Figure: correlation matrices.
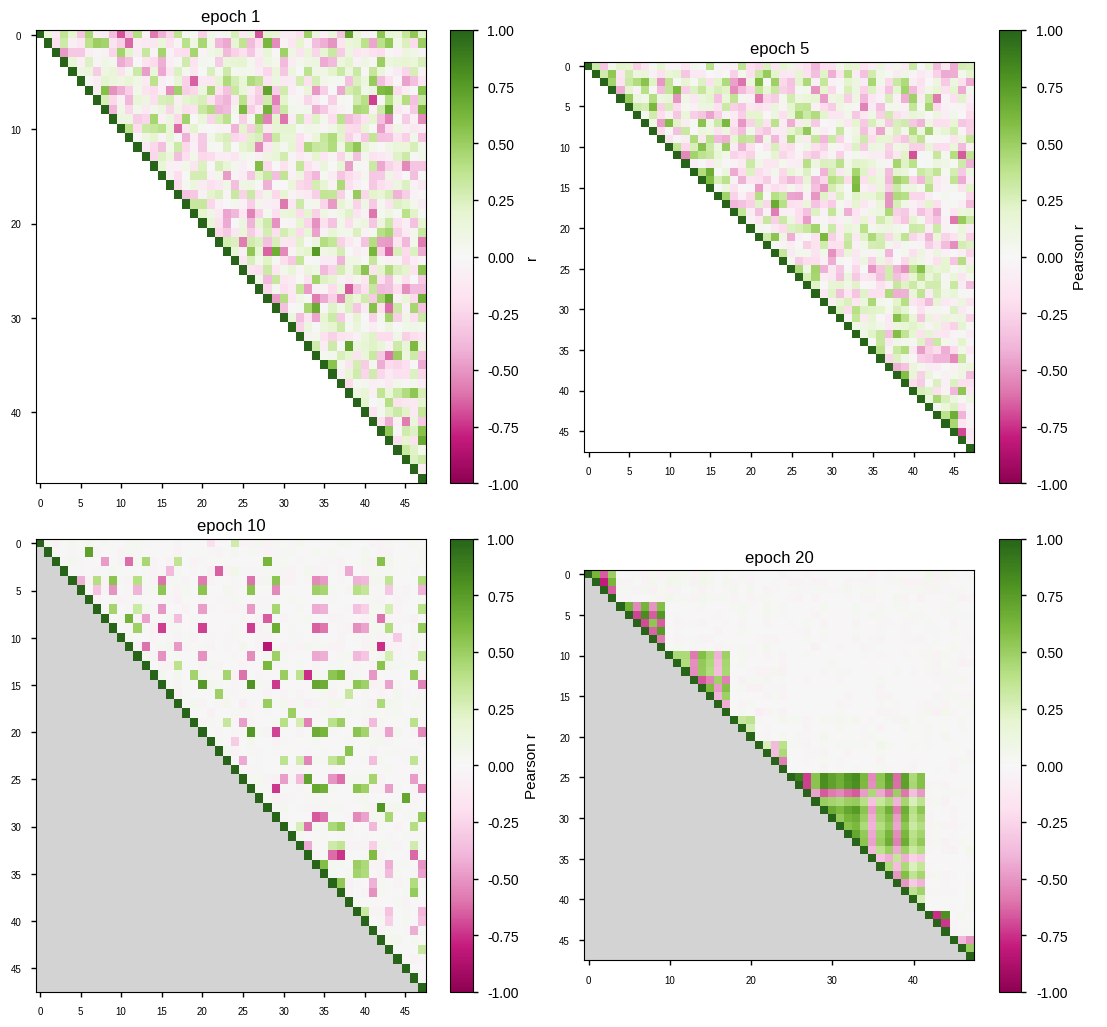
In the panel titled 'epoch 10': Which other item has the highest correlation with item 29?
9
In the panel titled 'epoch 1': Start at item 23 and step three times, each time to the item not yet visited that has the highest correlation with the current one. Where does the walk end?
41
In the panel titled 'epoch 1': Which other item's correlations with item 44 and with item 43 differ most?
34
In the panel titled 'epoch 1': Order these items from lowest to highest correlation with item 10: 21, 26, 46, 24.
24, 26, 46, 21
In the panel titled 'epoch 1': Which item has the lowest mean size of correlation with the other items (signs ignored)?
31
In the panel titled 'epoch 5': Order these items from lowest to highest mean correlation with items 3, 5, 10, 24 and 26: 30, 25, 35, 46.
30, 46, 35, 25
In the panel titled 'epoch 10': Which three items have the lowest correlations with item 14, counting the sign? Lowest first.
33, 25, 41
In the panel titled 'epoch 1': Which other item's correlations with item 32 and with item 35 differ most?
36
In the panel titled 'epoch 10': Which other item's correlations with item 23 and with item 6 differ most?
1
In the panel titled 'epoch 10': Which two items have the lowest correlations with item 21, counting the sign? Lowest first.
24, 0
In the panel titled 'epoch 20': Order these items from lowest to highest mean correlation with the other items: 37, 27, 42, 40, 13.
27, 13, 42, 40, 37
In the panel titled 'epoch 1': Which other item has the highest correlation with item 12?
39
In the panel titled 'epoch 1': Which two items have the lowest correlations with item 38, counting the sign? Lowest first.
27, 14
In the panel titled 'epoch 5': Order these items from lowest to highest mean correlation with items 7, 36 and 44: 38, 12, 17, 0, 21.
0, 12, 21, 38, 17
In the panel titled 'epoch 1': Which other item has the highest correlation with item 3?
42
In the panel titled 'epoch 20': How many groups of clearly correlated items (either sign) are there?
8
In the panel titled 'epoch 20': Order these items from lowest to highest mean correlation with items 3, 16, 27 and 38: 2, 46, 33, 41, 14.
33, 41, 2, 14, 46
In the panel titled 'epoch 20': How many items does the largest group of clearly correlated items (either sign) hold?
17
